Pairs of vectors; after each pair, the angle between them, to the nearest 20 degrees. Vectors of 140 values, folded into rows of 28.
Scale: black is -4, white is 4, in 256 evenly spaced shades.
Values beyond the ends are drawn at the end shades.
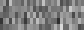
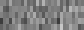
20 degrees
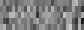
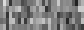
100 degrees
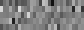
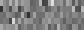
160 degrees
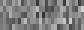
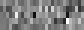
100 degrees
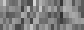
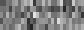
120 degrees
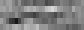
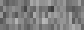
120 degrees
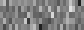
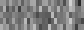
40 degrees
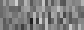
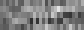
40 degrees
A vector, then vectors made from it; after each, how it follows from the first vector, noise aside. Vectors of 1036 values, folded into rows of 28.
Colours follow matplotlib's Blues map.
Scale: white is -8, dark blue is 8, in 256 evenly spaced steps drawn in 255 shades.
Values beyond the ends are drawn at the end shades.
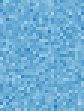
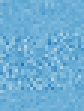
wrapped around, negated, partly zeroed.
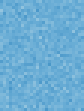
wrapped around, shrunk.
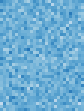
sign-scrambled.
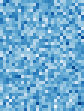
negated, scaled up.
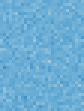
wrapped around, shrunk.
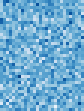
negated, scaled up.
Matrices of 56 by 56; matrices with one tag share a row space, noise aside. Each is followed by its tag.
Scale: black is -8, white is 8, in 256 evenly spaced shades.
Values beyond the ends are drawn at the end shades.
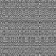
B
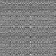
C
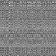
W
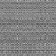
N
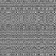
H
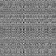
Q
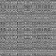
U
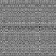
B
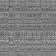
W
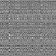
W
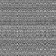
N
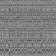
W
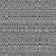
B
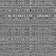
C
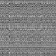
W
